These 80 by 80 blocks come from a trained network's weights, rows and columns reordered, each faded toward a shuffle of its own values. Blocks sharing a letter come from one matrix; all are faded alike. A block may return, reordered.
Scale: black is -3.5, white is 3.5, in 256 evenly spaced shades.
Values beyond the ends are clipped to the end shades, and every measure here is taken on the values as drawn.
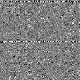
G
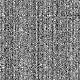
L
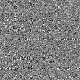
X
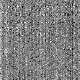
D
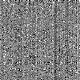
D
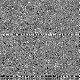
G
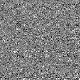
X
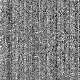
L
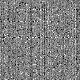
D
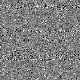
X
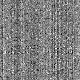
L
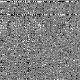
G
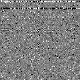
G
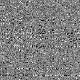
X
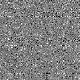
X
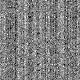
L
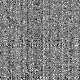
D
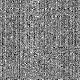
L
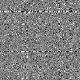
G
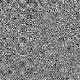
X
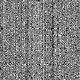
D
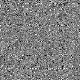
X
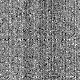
L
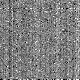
D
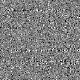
X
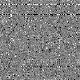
G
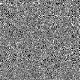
X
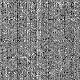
D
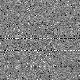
G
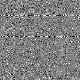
G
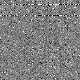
G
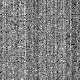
L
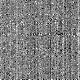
D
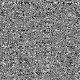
X
